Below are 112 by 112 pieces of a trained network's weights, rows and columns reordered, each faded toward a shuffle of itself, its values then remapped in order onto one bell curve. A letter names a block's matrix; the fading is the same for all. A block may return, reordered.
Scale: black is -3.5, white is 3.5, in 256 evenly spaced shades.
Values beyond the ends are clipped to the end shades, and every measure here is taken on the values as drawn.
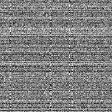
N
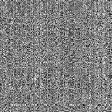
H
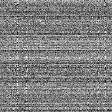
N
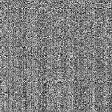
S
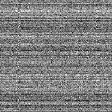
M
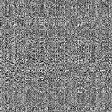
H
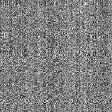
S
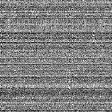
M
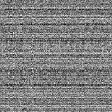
M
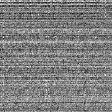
M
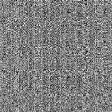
H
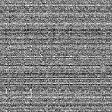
M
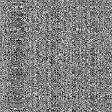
S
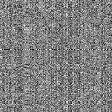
S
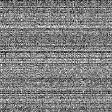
N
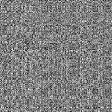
H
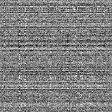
N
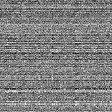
M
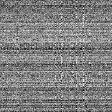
N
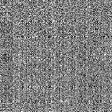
S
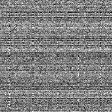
N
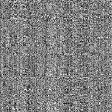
S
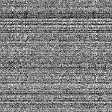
N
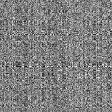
S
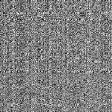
S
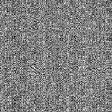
H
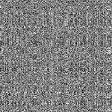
H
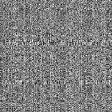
H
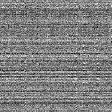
M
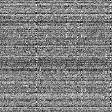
N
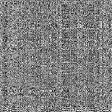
S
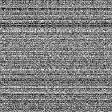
M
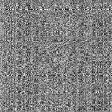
S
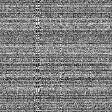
N
